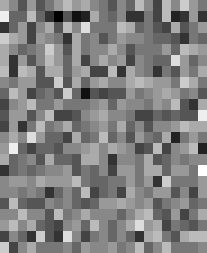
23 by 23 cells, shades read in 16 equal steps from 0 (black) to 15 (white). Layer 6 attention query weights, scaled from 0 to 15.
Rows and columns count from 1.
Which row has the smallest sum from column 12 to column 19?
2
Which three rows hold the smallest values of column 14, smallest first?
7, 18, 9
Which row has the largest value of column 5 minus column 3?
12
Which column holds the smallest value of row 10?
22
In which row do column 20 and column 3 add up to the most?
6
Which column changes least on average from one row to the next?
17
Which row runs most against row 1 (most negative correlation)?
11
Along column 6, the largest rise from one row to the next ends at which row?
3
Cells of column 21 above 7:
11
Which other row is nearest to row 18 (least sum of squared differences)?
23
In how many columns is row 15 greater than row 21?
10
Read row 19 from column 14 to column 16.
10 9 8
